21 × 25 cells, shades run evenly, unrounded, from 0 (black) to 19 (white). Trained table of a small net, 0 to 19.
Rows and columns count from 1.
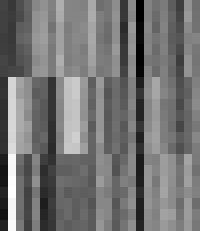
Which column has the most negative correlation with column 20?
5
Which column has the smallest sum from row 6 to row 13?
18
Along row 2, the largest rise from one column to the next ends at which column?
19
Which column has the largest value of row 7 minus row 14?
7
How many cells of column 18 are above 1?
14
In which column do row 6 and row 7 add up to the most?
8
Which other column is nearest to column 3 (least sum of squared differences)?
20
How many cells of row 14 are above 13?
3
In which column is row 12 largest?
2
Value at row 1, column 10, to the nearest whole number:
10
